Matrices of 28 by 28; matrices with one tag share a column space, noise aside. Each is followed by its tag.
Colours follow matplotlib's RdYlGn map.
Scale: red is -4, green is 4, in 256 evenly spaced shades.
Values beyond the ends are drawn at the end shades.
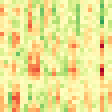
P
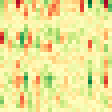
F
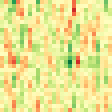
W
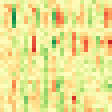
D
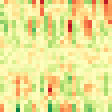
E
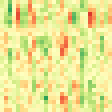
D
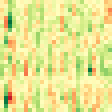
P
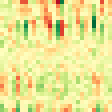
E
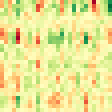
F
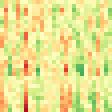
P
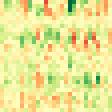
F
